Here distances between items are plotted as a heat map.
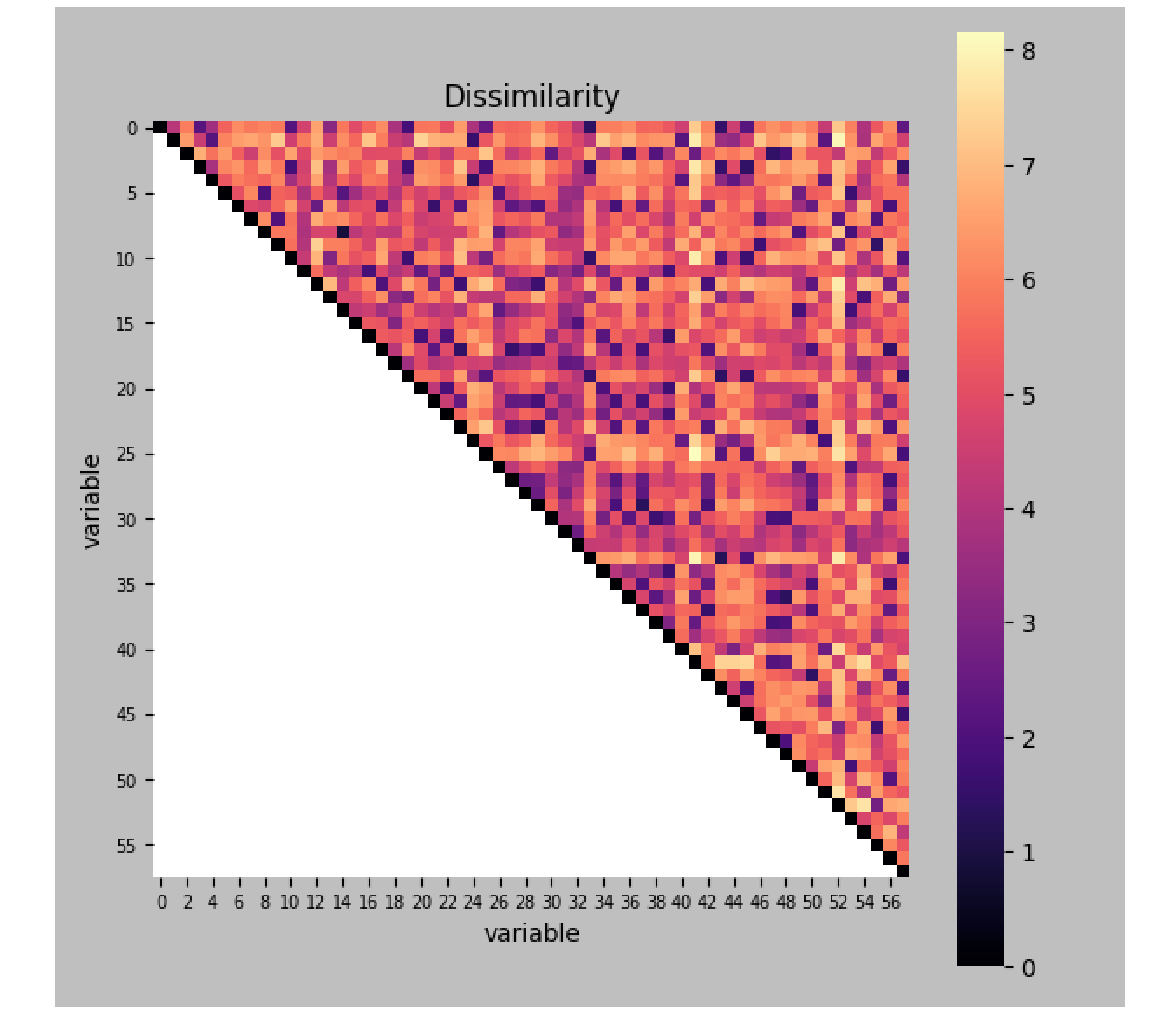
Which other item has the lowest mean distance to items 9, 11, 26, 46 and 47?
55
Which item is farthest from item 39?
1
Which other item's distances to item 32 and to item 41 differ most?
15
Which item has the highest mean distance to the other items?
52
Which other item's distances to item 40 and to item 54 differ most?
13
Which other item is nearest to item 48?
36
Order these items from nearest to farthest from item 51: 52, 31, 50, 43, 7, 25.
43, 31, 50, 25, 7, 52
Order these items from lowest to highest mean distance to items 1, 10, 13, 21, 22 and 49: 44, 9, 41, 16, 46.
16, 44, 46, 9, 41
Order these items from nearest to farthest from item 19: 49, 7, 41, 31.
31, 7, 49, 41
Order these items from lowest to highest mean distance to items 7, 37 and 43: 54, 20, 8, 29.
29, 20, 54, 8
